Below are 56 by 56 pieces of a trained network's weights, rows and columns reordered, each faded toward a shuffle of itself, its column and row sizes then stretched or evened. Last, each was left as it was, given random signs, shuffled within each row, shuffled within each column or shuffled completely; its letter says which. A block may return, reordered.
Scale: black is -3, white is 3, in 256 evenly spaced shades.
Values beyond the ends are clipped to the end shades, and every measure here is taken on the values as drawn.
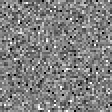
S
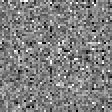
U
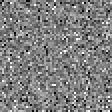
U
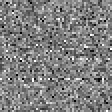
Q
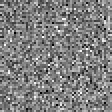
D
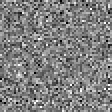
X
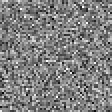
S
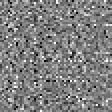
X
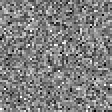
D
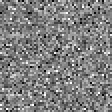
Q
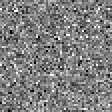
Q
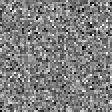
U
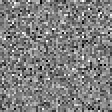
U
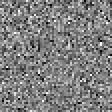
D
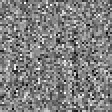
D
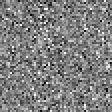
D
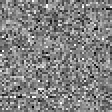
U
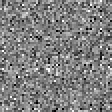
U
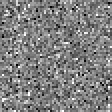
D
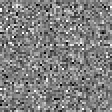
U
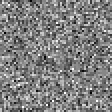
S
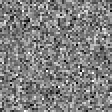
S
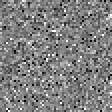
S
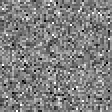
D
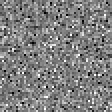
S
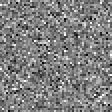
S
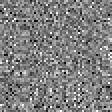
X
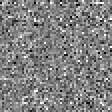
U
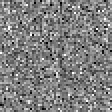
S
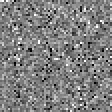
U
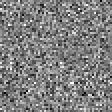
Q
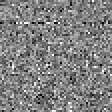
U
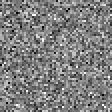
S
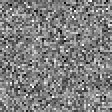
S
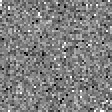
S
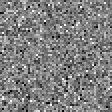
S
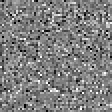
Q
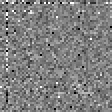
U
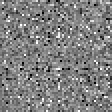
U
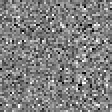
X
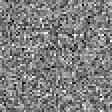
Q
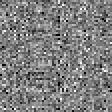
X
